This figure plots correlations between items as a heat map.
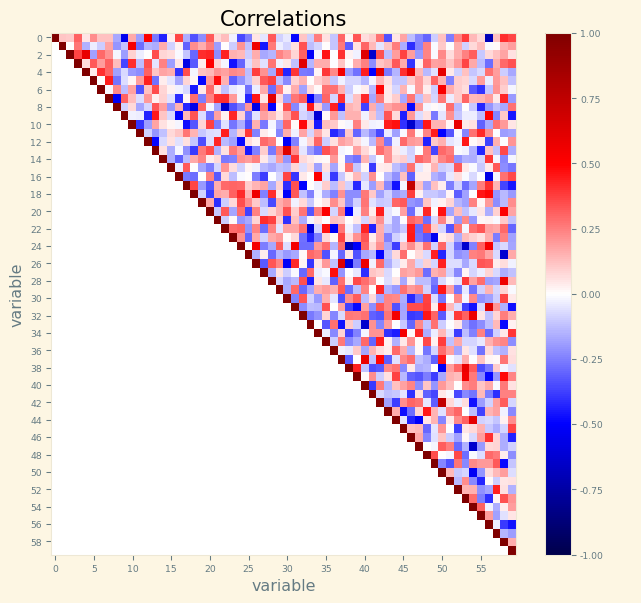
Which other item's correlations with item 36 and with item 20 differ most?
22
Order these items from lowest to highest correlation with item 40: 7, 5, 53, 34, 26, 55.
5, 34, 55, 53, 7, 26
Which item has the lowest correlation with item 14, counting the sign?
0
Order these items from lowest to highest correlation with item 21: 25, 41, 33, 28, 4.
25, 33, 41, 4, 28
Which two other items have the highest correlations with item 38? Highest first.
53, 39
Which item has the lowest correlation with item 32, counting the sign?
17
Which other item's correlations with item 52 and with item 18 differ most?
10
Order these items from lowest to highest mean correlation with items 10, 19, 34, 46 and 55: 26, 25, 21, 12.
21, 12, 25, 26
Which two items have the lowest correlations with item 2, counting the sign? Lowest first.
41, 33
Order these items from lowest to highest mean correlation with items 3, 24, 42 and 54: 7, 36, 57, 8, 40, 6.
8, 36, 57, 6, 7, 40
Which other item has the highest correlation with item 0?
12
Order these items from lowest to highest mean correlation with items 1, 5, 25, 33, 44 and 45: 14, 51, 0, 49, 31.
31, 51, 0, 14, 49
